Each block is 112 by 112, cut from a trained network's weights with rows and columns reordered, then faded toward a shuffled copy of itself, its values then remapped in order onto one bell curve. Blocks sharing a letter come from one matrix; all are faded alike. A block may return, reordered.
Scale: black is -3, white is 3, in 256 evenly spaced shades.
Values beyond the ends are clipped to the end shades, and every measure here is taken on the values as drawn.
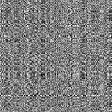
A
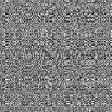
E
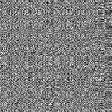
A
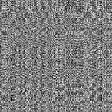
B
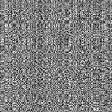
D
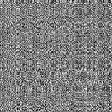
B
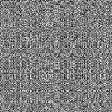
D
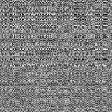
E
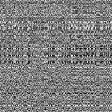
E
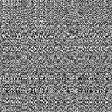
E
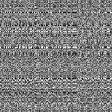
E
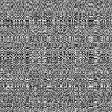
E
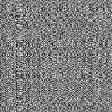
B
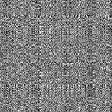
D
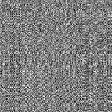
B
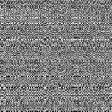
E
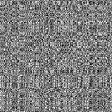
A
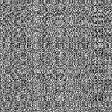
B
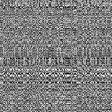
E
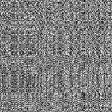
B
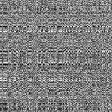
E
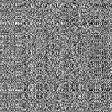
D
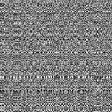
E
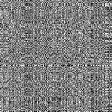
A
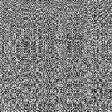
B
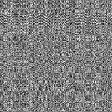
B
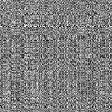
A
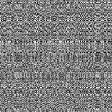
E
